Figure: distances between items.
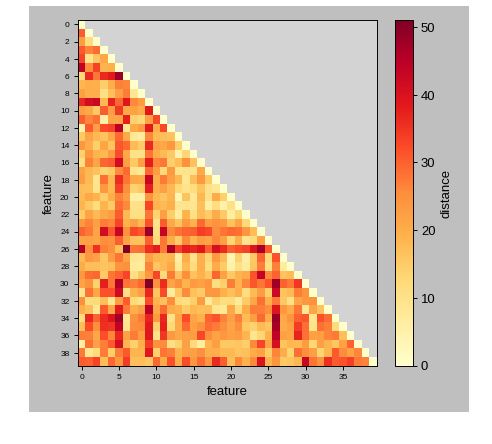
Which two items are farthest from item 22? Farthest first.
26, 5
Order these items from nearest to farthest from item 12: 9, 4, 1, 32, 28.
28, 32, 1, 4, 9
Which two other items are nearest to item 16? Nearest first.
37, 0
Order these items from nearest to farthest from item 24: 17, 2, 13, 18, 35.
35, 2, 18, 13, 17
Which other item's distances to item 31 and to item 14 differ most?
34
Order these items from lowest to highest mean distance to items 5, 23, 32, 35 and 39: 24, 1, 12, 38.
38, 1, 12, 24
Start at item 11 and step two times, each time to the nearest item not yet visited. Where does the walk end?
8
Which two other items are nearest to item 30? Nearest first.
33, 18
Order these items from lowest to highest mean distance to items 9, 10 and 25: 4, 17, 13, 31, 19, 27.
27, 13, 31, 17, 19, 4
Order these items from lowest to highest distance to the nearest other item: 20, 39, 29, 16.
20, 16, 29, 39
